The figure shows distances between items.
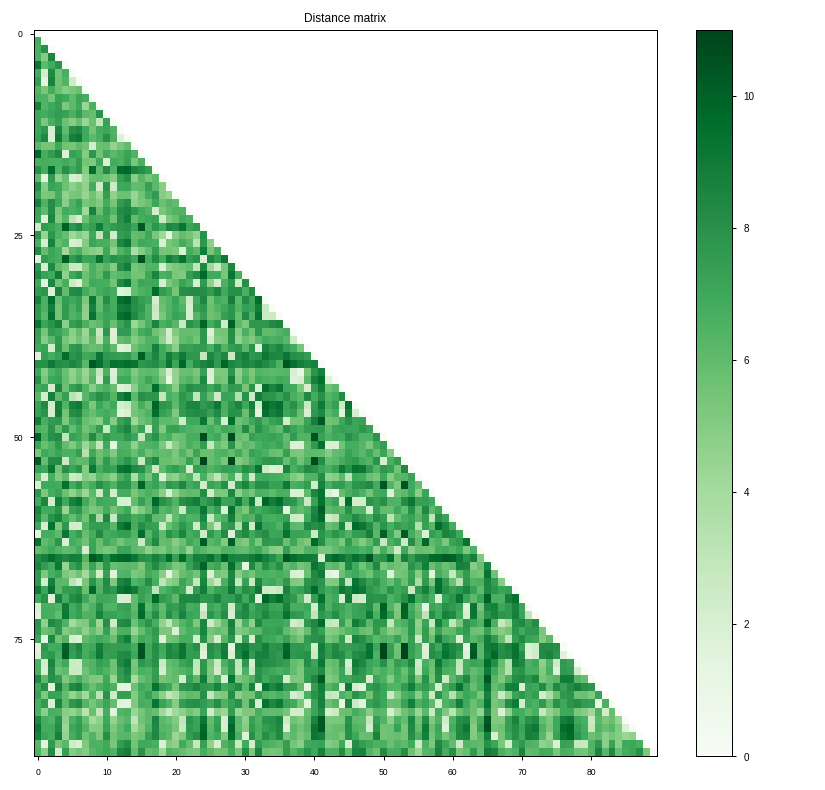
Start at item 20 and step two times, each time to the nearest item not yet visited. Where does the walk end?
82
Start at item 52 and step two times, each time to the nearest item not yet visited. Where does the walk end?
7
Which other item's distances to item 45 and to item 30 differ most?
66
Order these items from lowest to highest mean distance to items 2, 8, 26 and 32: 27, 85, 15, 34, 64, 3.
85, 27, 64, 15, 3, 34
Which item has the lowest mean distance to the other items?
84
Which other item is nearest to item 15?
4
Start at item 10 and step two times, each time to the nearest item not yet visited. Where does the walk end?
49
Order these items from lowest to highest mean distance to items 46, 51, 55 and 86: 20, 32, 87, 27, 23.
27, 20, 32, 87, 23
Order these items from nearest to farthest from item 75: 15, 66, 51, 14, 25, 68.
68, 25, 14, 51, 15, 66
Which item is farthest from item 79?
65
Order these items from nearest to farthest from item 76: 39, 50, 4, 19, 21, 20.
39, 20, 19, 21, 4, 50
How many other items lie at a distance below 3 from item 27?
7
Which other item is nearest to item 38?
42
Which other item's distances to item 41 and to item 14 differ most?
8
